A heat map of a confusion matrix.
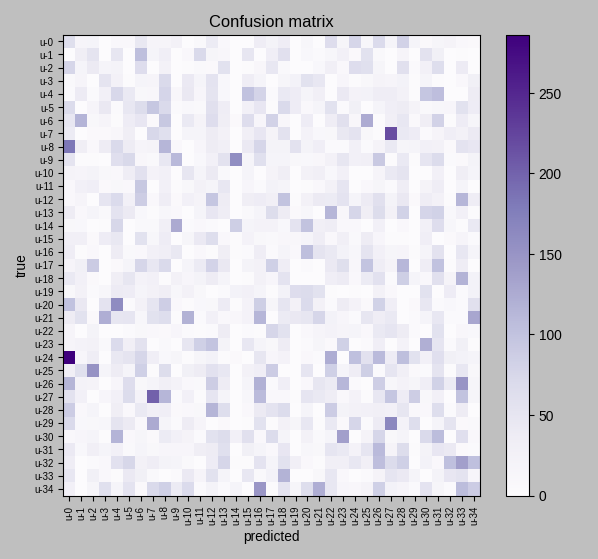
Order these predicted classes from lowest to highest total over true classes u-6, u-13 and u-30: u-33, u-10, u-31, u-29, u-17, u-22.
u-29, u-10, u-33, u-22, u-17, u-31
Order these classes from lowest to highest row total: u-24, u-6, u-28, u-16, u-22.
u-22, u-16, u-28, u-6, u-24
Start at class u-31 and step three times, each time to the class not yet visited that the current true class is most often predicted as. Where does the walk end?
u-18
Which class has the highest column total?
u-0
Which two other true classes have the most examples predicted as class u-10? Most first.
u-21, u-34
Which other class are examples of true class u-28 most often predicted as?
u-12
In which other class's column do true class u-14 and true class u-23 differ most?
u-9
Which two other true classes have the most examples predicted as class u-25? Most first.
u-6, u-17
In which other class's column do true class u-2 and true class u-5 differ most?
u-7
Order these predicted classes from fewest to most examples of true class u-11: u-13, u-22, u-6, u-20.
u-20, u-22, u-13, u-6
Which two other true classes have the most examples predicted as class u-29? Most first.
u-27, u-24
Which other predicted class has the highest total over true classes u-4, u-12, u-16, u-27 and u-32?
u-33
